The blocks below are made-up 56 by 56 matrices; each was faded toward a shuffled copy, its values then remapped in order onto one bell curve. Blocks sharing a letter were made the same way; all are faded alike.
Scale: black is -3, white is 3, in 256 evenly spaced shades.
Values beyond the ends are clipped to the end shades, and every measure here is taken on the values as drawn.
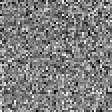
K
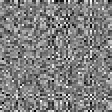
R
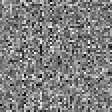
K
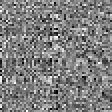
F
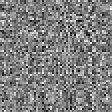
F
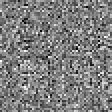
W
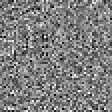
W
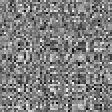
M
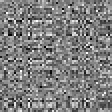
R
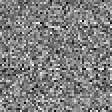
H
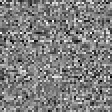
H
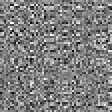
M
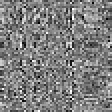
F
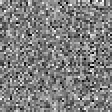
W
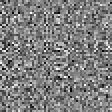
F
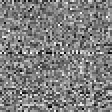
H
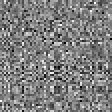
M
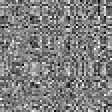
M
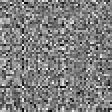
F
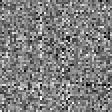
K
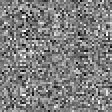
W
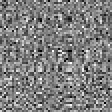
F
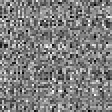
F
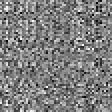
F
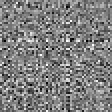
M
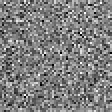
W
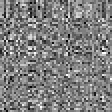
M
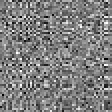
R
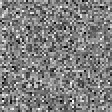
W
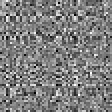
R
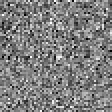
W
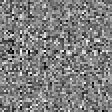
K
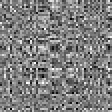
R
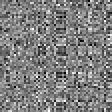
R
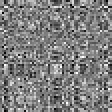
R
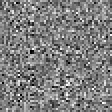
W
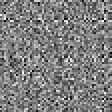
F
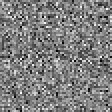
W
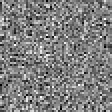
W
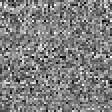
H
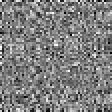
M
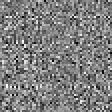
F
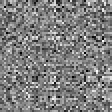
F
